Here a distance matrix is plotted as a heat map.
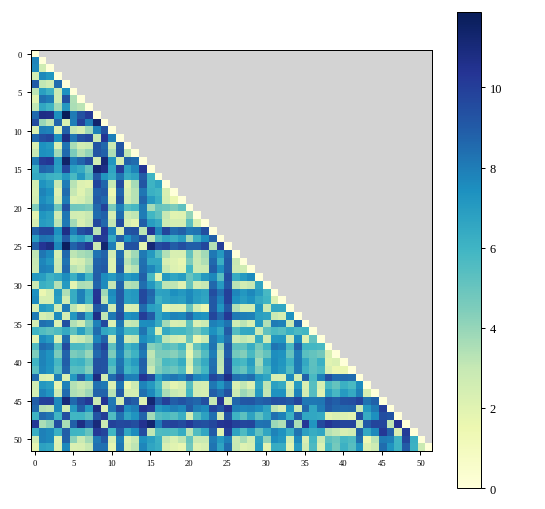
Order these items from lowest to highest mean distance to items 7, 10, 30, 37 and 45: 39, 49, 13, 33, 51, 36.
51, 33, 13, 39, 36, 49
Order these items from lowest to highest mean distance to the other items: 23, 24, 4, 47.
47, 24, 4, 23
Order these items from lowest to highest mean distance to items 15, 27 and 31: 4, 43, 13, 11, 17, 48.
17, 43, 13, 4, 48, 11
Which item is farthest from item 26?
48
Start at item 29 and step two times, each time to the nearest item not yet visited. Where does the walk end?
36
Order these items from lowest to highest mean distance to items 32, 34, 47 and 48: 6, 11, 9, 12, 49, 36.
9, 36, 49, 12, 6, 11
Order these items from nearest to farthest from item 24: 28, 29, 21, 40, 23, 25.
40, 29, 21, 28, 23, 25
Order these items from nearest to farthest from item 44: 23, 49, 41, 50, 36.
50, 36, 41, 49, 23
